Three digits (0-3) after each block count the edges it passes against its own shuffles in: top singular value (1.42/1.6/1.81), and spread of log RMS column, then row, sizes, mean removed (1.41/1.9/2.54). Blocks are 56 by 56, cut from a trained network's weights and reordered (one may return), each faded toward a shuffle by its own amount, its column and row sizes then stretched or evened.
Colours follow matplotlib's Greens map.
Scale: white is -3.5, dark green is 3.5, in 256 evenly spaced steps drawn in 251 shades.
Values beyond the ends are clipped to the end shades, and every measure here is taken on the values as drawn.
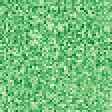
1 0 1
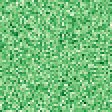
2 1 0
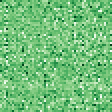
0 2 0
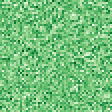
1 1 0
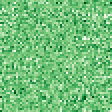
1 1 2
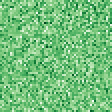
1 1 0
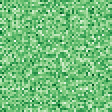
2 1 0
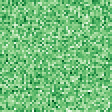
1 0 0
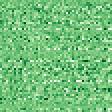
2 1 3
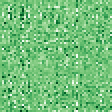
0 3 2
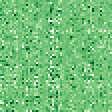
0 3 2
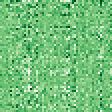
3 3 2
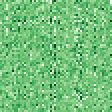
2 3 2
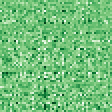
2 1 3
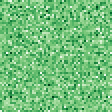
0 1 2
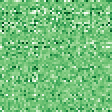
1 1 3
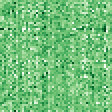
1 2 2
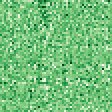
0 2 2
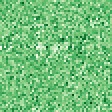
1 0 1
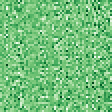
1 3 0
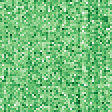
0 0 0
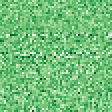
1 0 2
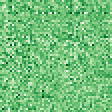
1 1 2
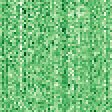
3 2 0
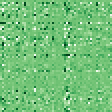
0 3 3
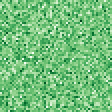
1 0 1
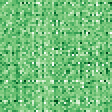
2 1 3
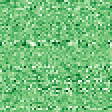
1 1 3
